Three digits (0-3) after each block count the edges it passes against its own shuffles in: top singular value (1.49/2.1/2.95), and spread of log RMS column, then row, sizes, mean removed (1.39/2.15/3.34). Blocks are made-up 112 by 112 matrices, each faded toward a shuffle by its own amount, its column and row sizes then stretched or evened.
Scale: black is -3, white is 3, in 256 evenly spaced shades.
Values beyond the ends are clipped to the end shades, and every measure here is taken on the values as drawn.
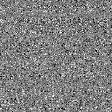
1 0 2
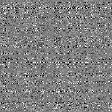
1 2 3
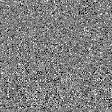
1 1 2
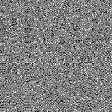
2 0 1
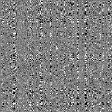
2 3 2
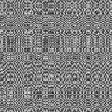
3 0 3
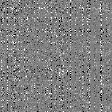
0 3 2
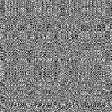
3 1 2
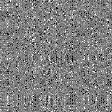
2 2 0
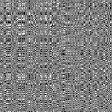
3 3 2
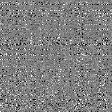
1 2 3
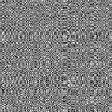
3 2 1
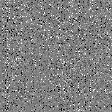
0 2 1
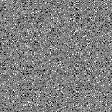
2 1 1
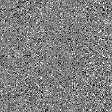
1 2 2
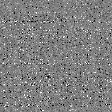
0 1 2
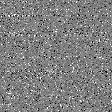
1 0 1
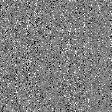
0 2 0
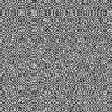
3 0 1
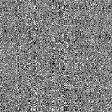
2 2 1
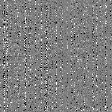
0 3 1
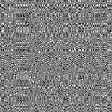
3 1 2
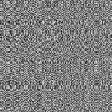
3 2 1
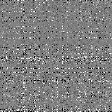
0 2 3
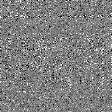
1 2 2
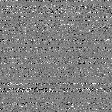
0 0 3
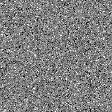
0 1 0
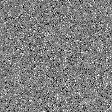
0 1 0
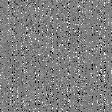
0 3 0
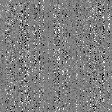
1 3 1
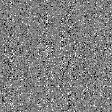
0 2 1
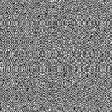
3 1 0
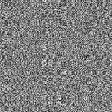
2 1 0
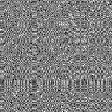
3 0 2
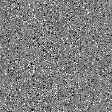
0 1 0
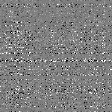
0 2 3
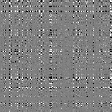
3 3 3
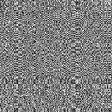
3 2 0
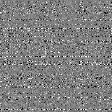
1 1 3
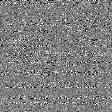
0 1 3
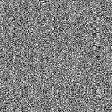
2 1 0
